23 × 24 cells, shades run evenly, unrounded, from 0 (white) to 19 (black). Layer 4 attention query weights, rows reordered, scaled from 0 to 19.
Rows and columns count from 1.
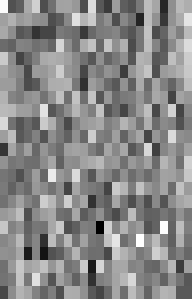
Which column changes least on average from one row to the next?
24
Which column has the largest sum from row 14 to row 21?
12
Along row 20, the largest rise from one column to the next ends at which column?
4
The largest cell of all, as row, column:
18, 13
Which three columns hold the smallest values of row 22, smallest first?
5, 17, 3
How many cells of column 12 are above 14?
3
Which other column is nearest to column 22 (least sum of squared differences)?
2
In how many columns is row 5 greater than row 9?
13
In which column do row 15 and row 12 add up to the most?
1
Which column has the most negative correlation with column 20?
6
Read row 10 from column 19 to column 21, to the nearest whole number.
6 11 9
